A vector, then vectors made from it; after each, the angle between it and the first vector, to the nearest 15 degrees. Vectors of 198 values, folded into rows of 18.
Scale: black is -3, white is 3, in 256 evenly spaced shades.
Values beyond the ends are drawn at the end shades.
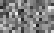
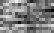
105 degrees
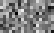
165 degrees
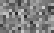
150 degrees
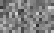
15 degrees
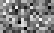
120 degrees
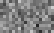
45 degrees
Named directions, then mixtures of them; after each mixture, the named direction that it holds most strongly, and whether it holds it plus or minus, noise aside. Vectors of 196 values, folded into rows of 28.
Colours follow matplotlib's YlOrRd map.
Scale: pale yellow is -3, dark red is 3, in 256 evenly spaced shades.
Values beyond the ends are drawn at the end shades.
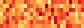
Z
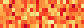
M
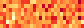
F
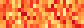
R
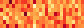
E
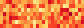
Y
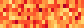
Y, minus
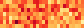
Y, minus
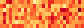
Y, plus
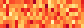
E, plus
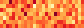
E, plus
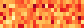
F, plus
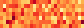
F, minus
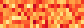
Y, minus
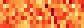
Z, plus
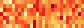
E, minus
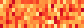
M, plus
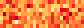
Y, plus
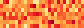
M, minus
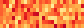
M, minus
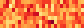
M, minus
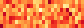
Y, plus
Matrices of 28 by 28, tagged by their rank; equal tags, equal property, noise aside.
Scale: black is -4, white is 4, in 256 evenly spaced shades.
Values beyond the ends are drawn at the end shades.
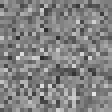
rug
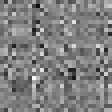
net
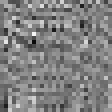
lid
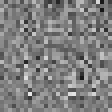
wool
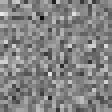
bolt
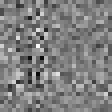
wool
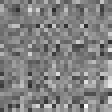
lid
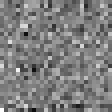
bolt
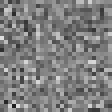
rug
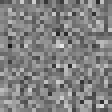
bolt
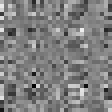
lid
